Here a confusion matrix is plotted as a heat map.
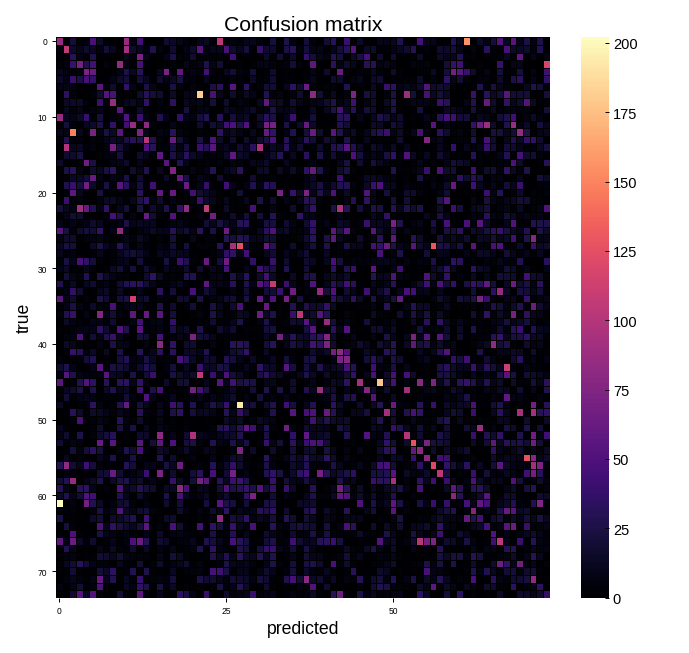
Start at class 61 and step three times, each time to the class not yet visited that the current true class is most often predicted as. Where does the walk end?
50
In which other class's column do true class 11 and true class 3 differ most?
73
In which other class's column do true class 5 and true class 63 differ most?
24
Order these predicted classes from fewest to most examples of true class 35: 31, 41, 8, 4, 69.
4, 41, 69, 8, 31
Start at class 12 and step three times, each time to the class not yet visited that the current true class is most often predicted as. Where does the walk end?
66
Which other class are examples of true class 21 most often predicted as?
58
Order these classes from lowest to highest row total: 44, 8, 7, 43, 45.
8, 43, 44, 7, 45
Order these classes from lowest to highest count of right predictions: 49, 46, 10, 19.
10, 19, 46, 49
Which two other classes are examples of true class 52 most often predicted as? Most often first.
20, 15
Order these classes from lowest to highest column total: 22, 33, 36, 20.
33, 36, 20, 22
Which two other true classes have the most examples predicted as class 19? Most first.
22, 59
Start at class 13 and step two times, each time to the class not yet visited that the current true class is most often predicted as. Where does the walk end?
70
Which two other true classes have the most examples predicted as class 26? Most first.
27, 57
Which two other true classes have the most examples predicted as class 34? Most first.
51, 43
